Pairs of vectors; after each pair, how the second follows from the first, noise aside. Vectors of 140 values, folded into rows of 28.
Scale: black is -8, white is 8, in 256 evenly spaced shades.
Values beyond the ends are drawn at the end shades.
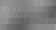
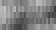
scaled up.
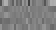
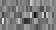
wrapped around, negated, scaled up.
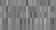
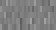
partly zeroed.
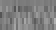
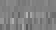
wrapped around, negated, partly zeroed.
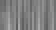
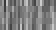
wrapped around, scaled up.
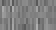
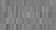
wrapped around, negated, shrunk.
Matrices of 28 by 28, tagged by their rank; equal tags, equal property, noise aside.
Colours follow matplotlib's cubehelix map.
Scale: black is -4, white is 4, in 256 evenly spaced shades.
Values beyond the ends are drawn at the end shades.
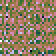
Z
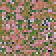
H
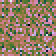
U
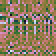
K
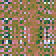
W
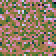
U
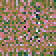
U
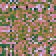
Z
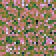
H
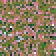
H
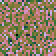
H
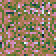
U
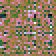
K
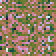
Z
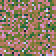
H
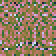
Z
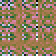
W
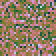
H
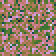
H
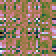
W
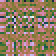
W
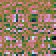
K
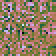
Z
